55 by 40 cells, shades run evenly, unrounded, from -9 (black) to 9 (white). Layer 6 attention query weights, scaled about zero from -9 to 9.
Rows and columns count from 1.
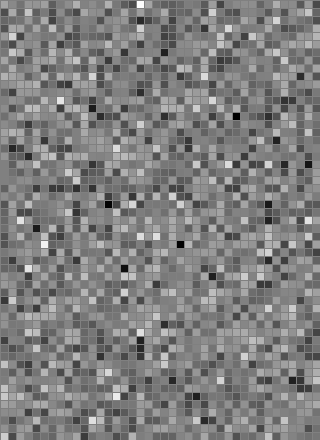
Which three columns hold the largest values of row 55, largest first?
1, 34, 17
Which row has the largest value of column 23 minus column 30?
15
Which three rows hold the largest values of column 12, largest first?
53, 10, 38
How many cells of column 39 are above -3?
47
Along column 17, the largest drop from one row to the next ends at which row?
27
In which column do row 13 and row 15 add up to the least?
30
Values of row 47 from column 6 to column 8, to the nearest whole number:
4 0 -4
